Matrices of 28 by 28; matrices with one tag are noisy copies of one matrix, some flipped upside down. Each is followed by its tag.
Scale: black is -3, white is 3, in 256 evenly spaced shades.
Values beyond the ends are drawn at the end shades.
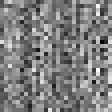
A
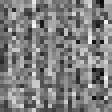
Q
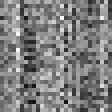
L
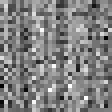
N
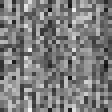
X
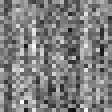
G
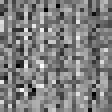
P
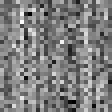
G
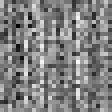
P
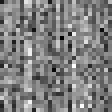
X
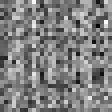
Q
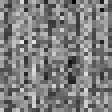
G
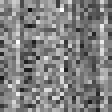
L
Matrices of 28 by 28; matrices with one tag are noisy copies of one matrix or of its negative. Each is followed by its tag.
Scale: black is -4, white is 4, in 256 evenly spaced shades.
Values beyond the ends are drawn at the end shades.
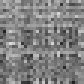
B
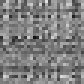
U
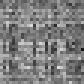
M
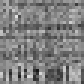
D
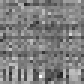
D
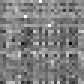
B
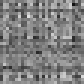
U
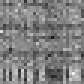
D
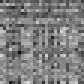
B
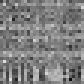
D
